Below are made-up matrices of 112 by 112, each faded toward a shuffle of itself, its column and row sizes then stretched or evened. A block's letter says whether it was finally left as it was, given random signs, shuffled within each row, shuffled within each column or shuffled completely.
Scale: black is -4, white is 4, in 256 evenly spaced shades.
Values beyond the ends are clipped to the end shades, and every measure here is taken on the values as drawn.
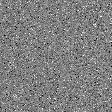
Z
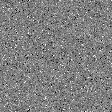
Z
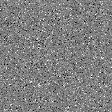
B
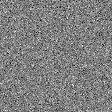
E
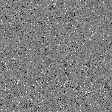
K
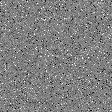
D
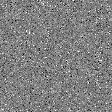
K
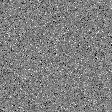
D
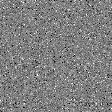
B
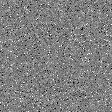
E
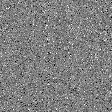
Z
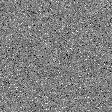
D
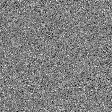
E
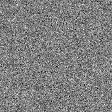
Z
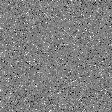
E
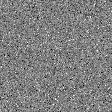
D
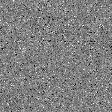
B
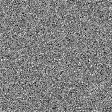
E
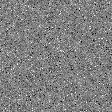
Z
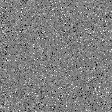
K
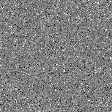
E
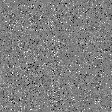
B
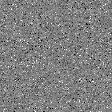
B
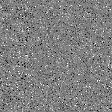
B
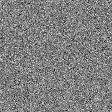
Z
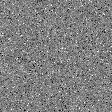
D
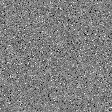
D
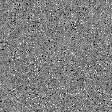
B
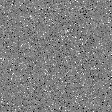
Z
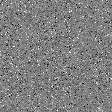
Z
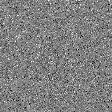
K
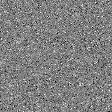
K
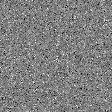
Z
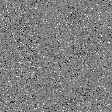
K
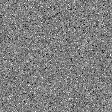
Z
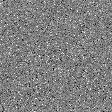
D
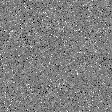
E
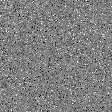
D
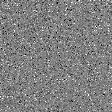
K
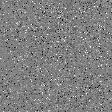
K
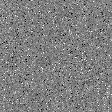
Z
